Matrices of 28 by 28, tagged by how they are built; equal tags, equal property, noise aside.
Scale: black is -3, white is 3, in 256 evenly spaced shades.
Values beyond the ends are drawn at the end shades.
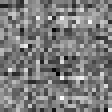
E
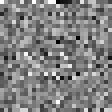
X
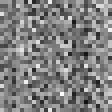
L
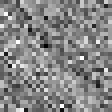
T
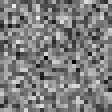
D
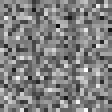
L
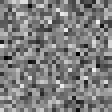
D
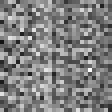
L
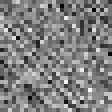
T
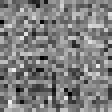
E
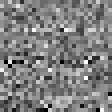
X
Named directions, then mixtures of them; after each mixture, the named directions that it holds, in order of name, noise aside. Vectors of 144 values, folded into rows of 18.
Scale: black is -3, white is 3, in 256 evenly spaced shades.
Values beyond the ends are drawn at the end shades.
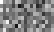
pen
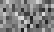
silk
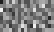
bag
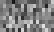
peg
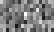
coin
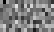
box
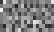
bag, box.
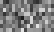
silk.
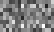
bag, coin, peg.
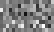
bag, peg, pen.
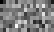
box, coin, pen.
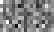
pen.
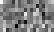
coin, pen.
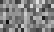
coin, pen, silk.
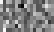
box, pen.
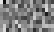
box, pen.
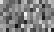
coin.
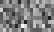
bag, coin.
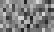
silk.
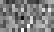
peg, silk.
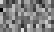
bag, silk.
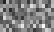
bag, box, peg.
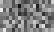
bag, peg, pen.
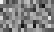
bag.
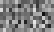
bag, pen, silk.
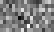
silk.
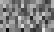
coin, peg, silk.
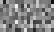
box.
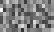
bag, pen, silk.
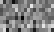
box, coin, peg.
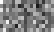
pen.
